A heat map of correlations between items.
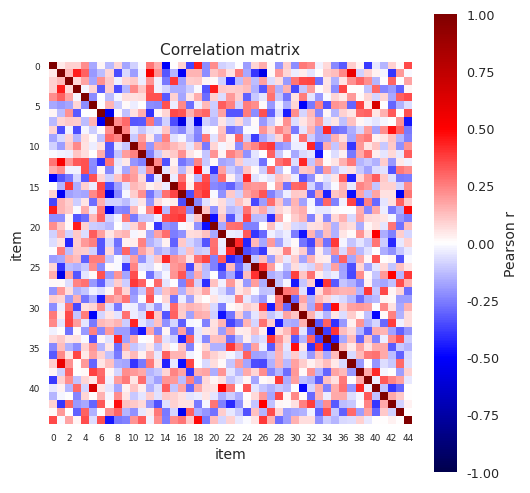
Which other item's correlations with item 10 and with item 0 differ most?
14
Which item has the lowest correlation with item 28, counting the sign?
32
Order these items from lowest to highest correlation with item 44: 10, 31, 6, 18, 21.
21, 31, 10, 6, 18
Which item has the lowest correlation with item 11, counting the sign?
33
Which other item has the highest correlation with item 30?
35
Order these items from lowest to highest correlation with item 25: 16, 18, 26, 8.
8, 18, 16, 26
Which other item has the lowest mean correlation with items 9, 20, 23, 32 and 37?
25
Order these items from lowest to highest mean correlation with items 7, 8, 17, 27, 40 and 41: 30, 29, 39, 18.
18, 30, 29, 39
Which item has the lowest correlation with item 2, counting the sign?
22
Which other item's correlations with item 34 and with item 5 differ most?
40
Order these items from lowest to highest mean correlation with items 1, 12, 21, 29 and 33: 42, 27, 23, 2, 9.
42, 27, 2, 9, 23
